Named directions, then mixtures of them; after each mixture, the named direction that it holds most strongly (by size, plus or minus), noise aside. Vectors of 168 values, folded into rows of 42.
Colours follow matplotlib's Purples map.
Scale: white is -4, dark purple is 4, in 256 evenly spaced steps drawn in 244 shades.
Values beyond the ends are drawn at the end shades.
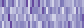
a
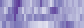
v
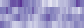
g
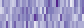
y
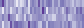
a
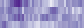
g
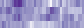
g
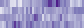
g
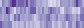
g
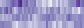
g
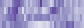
v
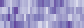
v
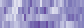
v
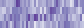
y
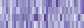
y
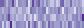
a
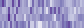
a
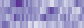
g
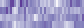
g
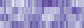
g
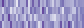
a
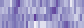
v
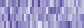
a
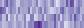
y
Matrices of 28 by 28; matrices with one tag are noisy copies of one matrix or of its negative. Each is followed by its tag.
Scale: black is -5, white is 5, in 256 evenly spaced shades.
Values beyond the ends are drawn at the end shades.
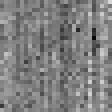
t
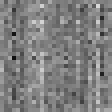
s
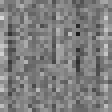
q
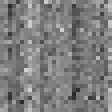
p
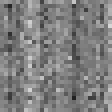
p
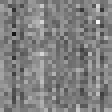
s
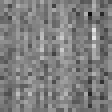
t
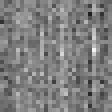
t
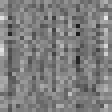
q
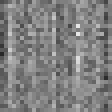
q
